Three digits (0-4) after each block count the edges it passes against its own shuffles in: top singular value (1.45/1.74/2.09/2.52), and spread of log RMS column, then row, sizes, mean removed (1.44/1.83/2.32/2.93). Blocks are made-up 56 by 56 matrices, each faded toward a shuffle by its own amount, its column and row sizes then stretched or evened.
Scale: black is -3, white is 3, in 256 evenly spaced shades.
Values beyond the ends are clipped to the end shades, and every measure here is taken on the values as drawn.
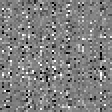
1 4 1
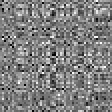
4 2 2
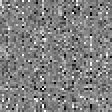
2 3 1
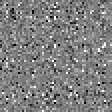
1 2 2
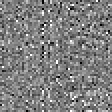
2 2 0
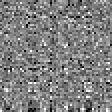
3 1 2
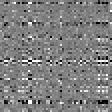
4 3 4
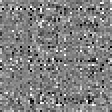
2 3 2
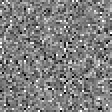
2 1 0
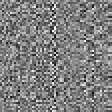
3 3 0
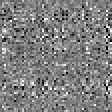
3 3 3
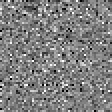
0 1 2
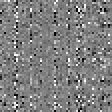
3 4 2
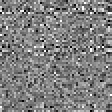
3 1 3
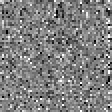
2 2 0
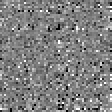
2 2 3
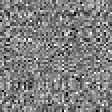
3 1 1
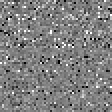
0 0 3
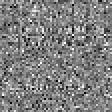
2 0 1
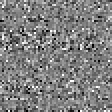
0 0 3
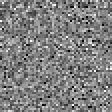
1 0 1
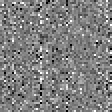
2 3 0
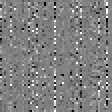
3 4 1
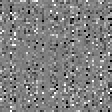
0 4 1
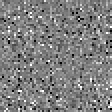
1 2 1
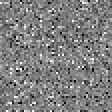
0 1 2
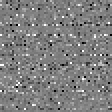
0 0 3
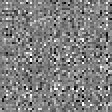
3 3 2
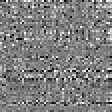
3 0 4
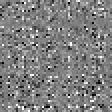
1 3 3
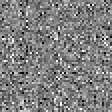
1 1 1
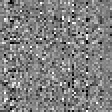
2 4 1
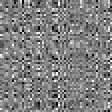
4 4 0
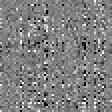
2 4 2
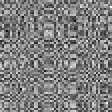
4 2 1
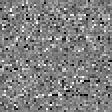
1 0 3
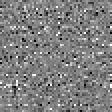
1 1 3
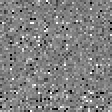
0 1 2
